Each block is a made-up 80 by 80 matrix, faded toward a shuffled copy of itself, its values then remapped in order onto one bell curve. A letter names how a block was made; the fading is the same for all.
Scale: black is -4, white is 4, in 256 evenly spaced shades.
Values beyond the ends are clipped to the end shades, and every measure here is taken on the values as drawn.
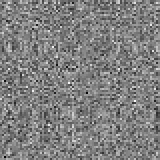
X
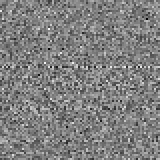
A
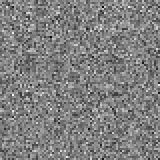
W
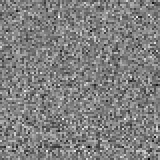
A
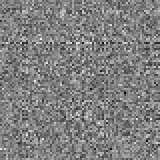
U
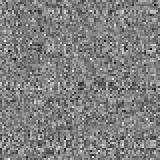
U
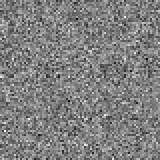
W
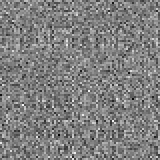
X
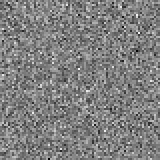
W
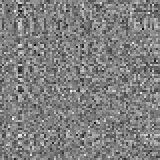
X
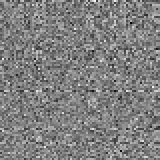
U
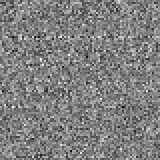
A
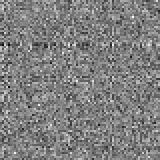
U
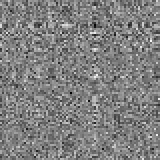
U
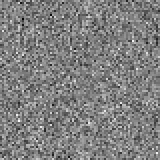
W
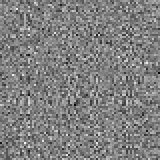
X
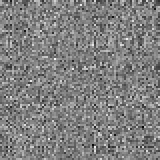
U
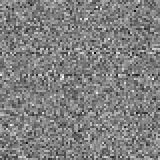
A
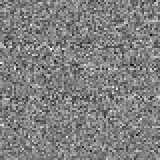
A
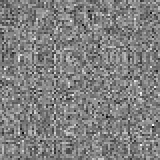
X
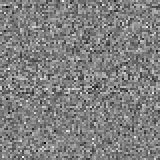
A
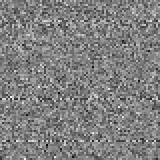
A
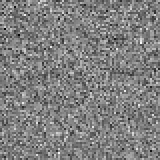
W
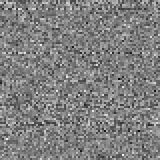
A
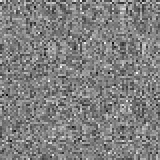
X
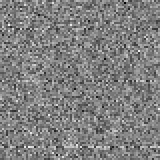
A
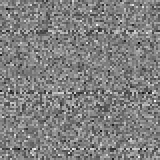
A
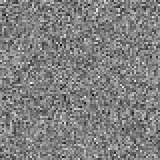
W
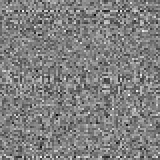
U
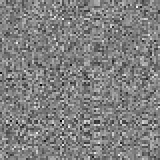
X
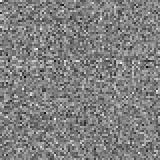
W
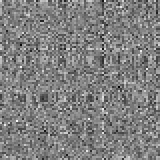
U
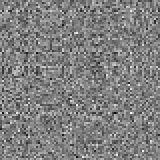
X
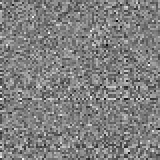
U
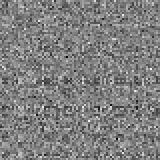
U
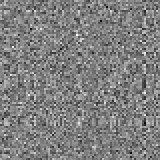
X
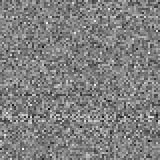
A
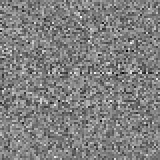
A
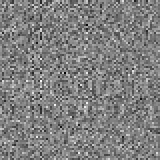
X
